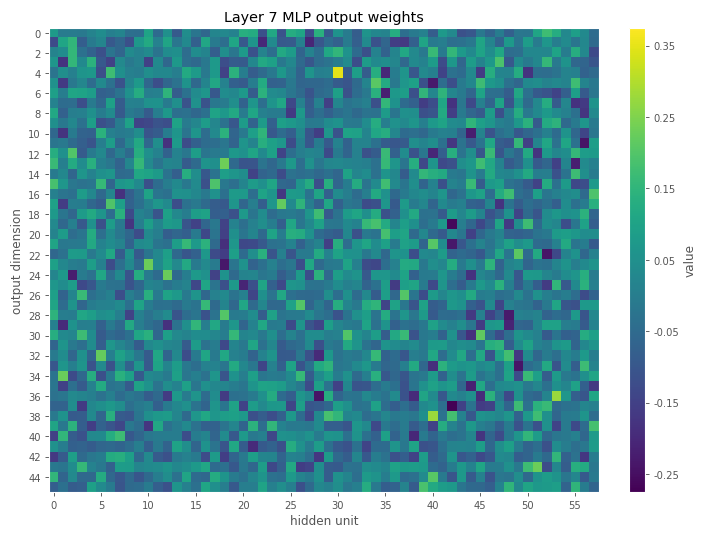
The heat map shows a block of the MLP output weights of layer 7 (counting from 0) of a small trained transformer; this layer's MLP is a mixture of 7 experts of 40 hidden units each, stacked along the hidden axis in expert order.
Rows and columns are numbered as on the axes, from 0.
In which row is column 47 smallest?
17
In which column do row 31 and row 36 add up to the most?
53
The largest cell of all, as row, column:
4, 30
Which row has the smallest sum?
42
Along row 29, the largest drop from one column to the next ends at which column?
48
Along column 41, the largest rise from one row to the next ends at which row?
14
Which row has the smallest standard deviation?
31
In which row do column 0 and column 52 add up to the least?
22
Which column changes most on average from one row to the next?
45
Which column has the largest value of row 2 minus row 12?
40
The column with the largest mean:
0
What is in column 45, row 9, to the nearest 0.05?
0.1
